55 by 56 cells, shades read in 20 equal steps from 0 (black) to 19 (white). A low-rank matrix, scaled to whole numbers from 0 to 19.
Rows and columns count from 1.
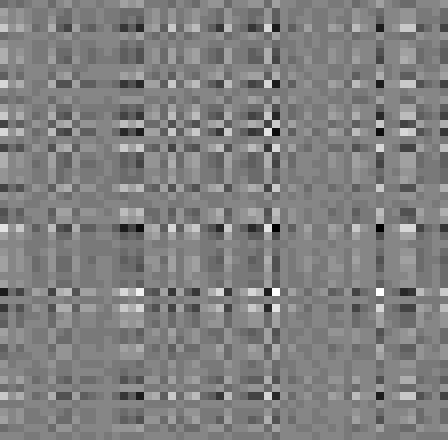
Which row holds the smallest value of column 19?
37
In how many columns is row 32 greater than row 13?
21
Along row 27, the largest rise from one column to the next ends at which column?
35
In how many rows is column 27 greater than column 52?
20
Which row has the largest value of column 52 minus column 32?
29
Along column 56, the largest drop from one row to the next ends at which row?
17
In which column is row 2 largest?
1
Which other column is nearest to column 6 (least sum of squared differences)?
41
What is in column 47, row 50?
11
